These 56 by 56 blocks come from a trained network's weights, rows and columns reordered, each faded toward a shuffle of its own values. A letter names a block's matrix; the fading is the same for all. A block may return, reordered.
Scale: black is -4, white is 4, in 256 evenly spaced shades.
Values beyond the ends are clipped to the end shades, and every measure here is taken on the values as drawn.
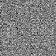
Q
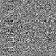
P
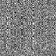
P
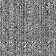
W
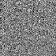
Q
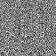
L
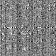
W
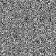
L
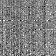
W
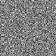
Q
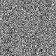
Q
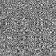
P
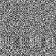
P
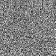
Q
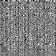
W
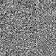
Q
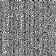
W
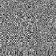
P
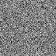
Q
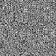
L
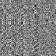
P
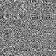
L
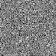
Q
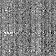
W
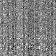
W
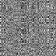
P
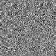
L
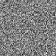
L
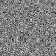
Q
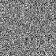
L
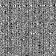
W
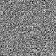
L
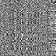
P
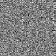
L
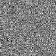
L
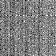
W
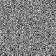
Q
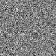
L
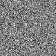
Q
